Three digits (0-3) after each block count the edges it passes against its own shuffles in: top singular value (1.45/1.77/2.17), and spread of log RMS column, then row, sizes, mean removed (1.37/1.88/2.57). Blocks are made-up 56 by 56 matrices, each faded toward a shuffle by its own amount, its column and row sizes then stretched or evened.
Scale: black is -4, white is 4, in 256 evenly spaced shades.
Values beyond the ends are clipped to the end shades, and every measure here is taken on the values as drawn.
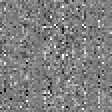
1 3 0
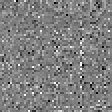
2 2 1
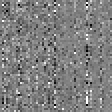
2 3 0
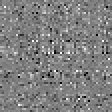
2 1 2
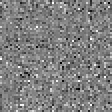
0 2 2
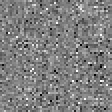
2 1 0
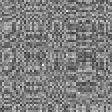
3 0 1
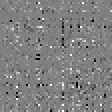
1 2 2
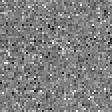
0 0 1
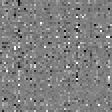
1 2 2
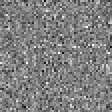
1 1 1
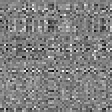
3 1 3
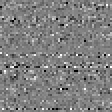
1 0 3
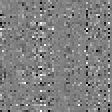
2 3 2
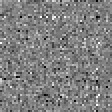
1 1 2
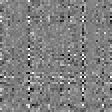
3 3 2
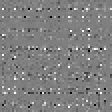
0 2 3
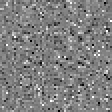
2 1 0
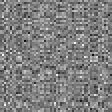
3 1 0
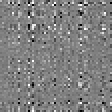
3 3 2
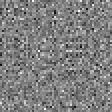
2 1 1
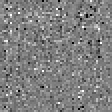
0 2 1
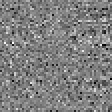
2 1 1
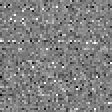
1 0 2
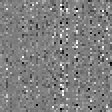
0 3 0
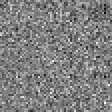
1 1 0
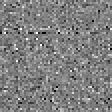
1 0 2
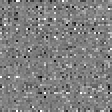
0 1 3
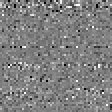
0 0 3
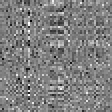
3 2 0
